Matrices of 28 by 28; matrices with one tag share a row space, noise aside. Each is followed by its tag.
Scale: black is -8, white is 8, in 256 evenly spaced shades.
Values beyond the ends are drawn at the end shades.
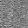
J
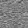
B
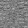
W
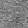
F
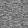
B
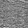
W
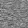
J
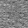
W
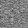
J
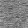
F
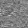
J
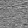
W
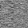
J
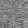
W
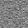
F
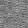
F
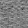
J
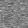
J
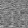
J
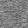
F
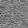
J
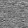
W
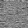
F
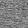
F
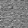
J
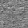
W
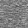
F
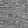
F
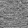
F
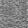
F
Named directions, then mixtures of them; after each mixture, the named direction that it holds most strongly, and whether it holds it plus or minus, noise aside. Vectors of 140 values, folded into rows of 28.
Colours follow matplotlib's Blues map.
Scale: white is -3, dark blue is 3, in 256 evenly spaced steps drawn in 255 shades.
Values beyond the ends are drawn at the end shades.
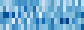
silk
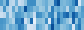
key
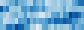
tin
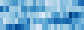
tin, plus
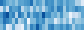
tin, minus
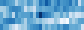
tin, minus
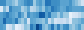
tin, minus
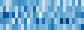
silk, plus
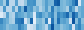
key, plus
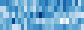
silk, minus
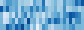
tin, plus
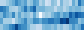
tin, plus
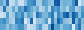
key, plus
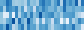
silk, minus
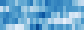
tin, minus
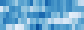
tin, minus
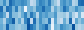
key, minus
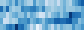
tin, plus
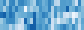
key, minus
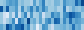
tin, plus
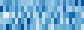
silk, minus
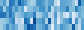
key, minus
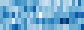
silk, plus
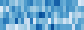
tin, minus
